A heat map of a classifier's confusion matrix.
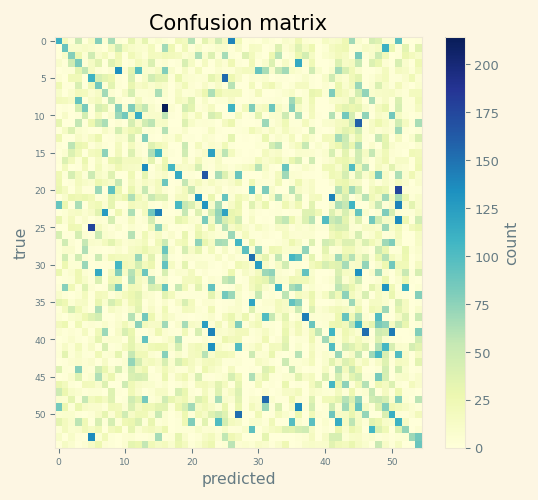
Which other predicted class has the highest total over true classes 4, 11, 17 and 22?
44
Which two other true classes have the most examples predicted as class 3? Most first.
8, 44
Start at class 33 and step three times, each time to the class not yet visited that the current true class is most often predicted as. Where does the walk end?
6
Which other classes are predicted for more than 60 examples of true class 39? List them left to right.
7, 23, 41, 46, 50, 54
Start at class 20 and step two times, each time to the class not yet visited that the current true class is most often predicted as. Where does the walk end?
42
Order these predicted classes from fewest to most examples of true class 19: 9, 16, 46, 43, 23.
46, 23, 43, 9, 16
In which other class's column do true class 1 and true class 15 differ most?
23
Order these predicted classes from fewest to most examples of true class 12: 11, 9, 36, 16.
36, 11, 9, 16
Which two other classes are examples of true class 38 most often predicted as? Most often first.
22, 45
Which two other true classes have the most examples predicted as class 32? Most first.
9, 31
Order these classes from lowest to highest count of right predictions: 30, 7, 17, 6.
7, 6, 17, 30
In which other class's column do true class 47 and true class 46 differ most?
41
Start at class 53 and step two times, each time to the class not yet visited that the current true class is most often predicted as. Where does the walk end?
25
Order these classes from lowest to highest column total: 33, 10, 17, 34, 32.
17, 10, 32, 33, 34
